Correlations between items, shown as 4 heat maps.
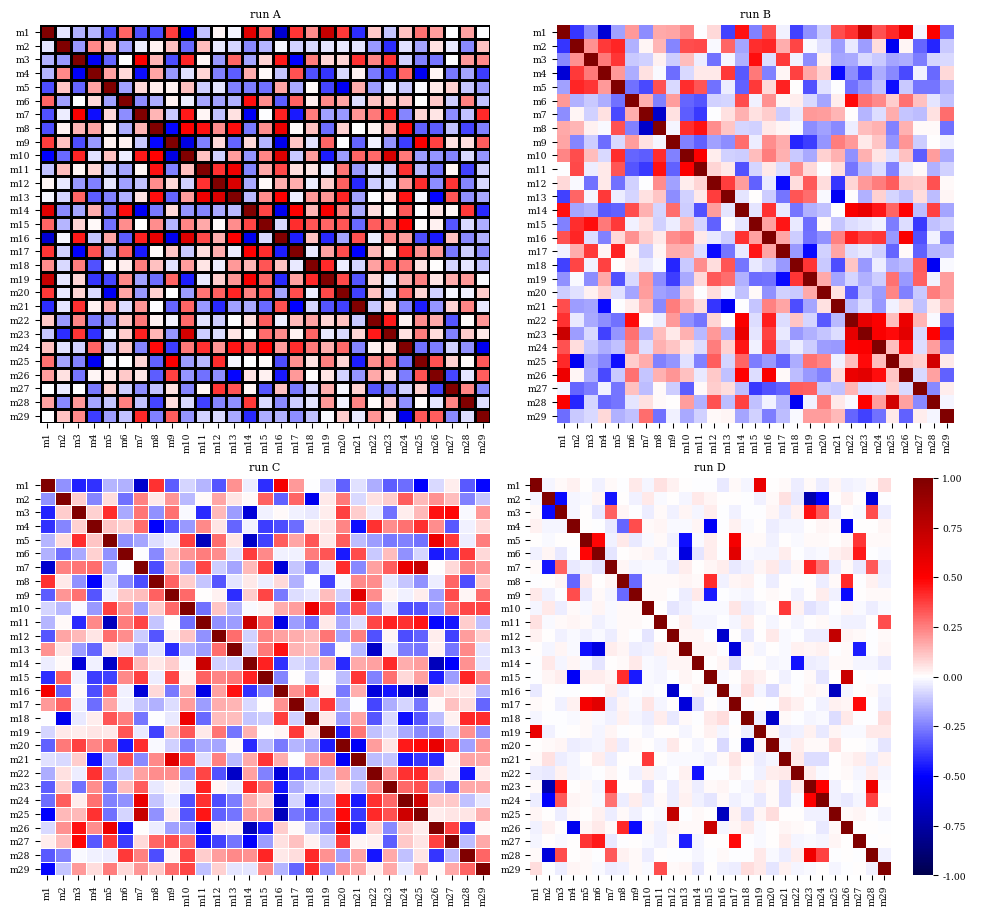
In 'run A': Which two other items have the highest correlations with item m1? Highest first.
m19, m14
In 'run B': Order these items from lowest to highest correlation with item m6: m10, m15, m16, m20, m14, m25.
m10, m20, m15, m25, m16, m14
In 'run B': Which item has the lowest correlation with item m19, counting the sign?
m17
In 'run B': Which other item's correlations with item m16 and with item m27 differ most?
m2
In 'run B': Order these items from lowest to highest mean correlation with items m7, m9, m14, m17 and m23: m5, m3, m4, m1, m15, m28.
m4, m5, m3, m15, m28, m1
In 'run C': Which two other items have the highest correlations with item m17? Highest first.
m19, m2
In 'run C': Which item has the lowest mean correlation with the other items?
m1
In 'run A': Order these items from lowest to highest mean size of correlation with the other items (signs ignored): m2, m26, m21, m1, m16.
m2, m26, m21, m1, m16
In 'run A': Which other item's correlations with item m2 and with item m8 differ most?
m10
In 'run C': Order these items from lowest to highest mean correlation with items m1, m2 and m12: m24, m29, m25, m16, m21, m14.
m25, m29, m24, m14, m21, m16
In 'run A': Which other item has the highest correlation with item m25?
m9
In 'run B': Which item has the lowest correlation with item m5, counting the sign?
m25
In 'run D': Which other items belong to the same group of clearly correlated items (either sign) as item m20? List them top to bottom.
m18
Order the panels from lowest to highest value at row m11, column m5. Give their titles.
run C, run A, run D, run B
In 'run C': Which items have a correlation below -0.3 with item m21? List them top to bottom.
m4, m20, m24, m25, m26
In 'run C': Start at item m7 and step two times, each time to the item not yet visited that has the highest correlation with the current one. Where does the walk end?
m24
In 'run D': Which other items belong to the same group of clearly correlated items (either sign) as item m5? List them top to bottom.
m6, m13, m17, m27
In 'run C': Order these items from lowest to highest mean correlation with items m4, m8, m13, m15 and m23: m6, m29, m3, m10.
m3, m10, m6, m29
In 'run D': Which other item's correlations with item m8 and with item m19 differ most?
m1
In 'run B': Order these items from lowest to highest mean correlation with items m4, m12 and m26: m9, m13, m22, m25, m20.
m9, m20, m25, m22, m13
